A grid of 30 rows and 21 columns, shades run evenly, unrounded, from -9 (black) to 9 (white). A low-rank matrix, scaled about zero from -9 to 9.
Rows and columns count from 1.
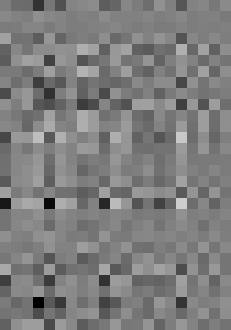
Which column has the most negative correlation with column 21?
14
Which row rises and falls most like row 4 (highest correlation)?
25
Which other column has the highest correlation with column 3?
2
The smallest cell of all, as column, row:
4, 28
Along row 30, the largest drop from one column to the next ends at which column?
5
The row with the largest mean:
12
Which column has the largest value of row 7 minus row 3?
8
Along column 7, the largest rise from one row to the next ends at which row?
19
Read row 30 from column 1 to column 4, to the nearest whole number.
-2 1 2 2
